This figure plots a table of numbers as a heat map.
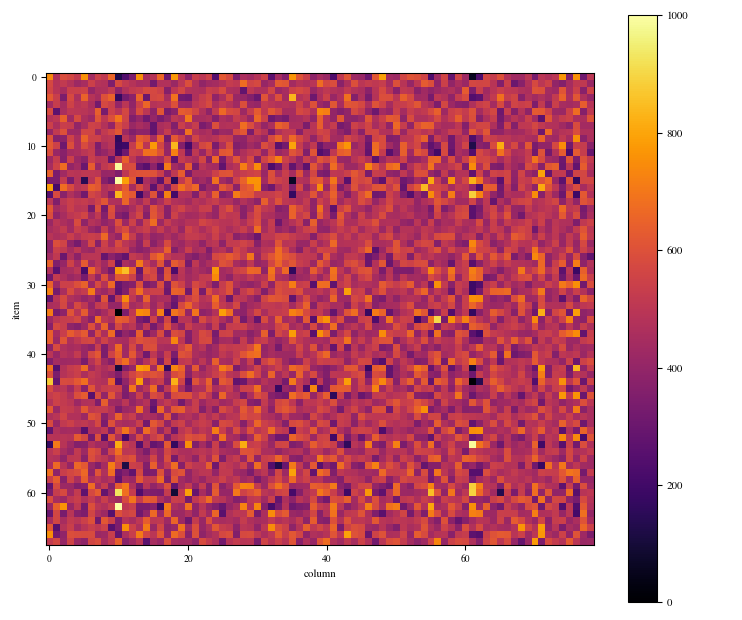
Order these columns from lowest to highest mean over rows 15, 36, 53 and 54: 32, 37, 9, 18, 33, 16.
18, 16, 9, 37, 32, 33
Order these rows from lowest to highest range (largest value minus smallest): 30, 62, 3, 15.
30, 3, 62, 15
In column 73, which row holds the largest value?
13
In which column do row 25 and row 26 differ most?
46
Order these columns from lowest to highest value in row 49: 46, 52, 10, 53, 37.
37, 52, 46, 53, 10
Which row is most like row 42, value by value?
34
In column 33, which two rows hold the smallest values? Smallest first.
56, 45
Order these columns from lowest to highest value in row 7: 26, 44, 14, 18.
18, 14, 26, 44
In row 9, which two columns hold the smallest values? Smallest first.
10, 61
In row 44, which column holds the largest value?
0
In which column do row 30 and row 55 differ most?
61
